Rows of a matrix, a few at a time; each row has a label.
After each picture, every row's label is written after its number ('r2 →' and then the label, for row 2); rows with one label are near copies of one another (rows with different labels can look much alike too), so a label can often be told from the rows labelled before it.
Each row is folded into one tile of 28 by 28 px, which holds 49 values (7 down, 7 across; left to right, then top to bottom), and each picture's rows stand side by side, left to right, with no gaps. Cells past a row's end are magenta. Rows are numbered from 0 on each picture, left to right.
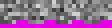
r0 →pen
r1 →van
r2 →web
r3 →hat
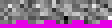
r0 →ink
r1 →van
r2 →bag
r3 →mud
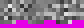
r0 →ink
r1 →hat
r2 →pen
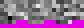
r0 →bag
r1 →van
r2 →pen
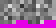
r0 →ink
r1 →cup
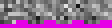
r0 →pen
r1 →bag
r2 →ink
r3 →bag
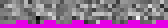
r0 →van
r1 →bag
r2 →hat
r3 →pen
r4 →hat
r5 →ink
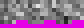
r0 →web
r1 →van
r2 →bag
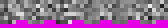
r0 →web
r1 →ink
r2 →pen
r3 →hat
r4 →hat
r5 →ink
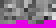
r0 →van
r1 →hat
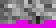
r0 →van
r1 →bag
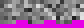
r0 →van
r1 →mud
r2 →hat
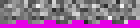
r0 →van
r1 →van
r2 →web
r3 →mud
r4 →cup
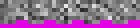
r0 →hat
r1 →van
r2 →ink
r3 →mud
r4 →ink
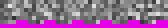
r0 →van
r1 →web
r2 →web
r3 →cup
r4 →hat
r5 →pen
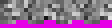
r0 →van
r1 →hat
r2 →web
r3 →hat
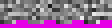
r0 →pen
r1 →ink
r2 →mud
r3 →pen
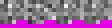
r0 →cup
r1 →mud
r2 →cup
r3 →cup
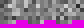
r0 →van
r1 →cup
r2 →ink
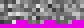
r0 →pen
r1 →ink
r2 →web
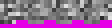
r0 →pen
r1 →van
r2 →van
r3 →hat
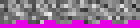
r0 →web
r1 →web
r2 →van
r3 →mud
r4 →ink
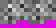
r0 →ink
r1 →ink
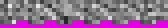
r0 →cup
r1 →mud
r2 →bag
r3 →mud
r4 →mud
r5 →pen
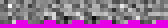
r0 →cup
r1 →hat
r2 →bag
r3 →bag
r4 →mud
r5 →pen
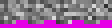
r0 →web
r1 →mud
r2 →pen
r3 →ink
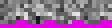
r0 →hat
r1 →bag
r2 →web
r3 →hat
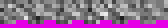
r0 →mud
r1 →bag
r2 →web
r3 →web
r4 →bag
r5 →van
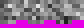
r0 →van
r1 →ink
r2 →bag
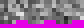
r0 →web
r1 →van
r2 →bag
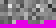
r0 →cup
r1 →ink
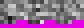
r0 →bag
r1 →pen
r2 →web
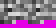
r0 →pen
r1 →pen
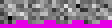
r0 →bag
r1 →van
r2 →ink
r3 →mud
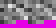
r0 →mud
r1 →mud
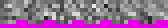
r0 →van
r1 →hat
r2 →web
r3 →ink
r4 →web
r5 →bag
